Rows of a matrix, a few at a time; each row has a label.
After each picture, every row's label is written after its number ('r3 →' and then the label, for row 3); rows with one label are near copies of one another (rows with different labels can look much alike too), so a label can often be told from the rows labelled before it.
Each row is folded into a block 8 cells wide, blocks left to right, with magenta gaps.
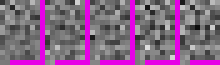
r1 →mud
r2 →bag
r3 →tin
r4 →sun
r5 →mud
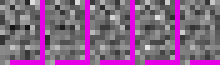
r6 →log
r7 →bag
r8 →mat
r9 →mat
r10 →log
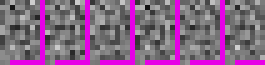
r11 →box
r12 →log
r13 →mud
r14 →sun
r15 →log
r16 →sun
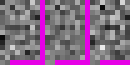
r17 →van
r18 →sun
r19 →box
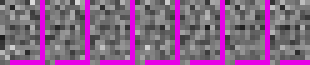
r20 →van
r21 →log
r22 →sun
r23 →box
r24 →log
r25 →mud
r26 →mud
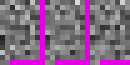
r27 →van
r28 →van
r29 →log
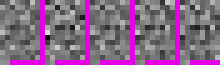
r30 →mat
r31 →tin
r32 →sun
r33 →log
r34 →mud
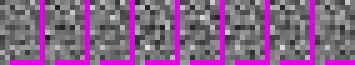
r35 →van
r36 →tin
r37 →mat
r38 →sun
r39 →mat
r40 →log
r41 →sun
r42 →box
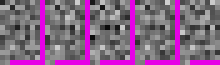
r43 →sun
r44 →box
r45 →tin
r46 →box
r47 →log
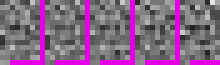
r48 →bag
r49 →van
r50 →log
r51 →mud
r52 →log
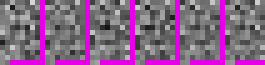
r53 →box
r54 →mat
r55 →bag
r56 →mud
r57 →mud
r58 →bag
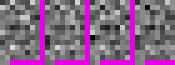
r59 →mat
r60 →van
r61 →tin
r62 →mud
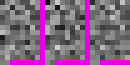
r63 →tin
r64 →mud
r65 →mat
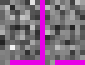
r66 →box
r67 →log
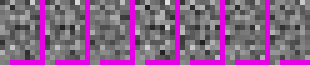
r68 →box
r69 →box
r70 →mat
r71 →box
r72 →sun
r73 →tin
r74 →log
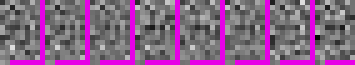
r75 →sun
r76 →sun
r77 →sun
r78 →mud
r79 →box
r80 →mud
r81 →van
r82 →tin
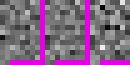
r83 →tin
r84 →van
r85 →box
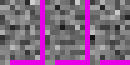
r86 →log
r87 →bag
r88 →tin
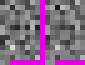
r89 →sun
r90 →sun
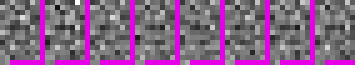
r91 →mat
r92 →box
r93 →mat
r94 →tin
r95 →bag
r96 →mat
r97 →log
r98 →box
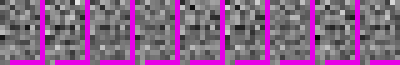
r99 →tin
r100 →log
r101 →mud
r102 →tin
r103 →mud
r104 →mud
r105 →mat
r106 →tin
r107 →log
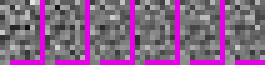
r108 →log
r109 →sun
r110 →mat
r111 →van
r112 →mat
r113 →mat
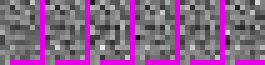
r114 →bag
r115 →sun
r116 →sun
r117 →tin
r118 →sun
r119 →bag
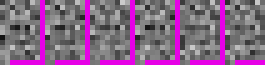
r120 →tin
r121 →mud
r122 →log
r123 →tin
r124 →van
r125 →van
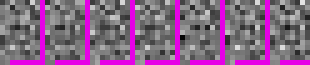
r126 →box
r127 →mud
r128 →mat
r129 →mat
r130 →tin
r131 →box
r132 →box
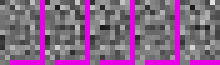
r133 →van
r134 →van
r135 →mud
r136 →tin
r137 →box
